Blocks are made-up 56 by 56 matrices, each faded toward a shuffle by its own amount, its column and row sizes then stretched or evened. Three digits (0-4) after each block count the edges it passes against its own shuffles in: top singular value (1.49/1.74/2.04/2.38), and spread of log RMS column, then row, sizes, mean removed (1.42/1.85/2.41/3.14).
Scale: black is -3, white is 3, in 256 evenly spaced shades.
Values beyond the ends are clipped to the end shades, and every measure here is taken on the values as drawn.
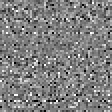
2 0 3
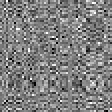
4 2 1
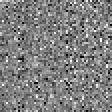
0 3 0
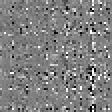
1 4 2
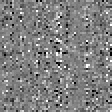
1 3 0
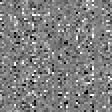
0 3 1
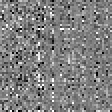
2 4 2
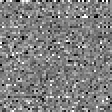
0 0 3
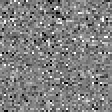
0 1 2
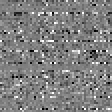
1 2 4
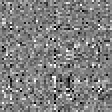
3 2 2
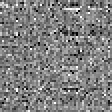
2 1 1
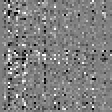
1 4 2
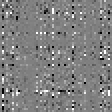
0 4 3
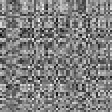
4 2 2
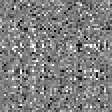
2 1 2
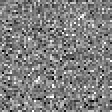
2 1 0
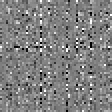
2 4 2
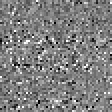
1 1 3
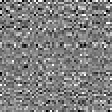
4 1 3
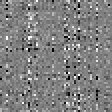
2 4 2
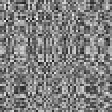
4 0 2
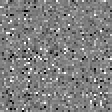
0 2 2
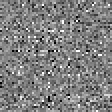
1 2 2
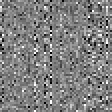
3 4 0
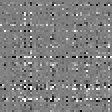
2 3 4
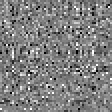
3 1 2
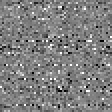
0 0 3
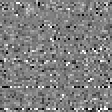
2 0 3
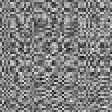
4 2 0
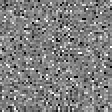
2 0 0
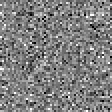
2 1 1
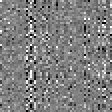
4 4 0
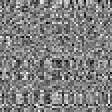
4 0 3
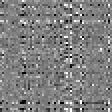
4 3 3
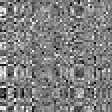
4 3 0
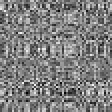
4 0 3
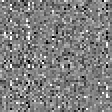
2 2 1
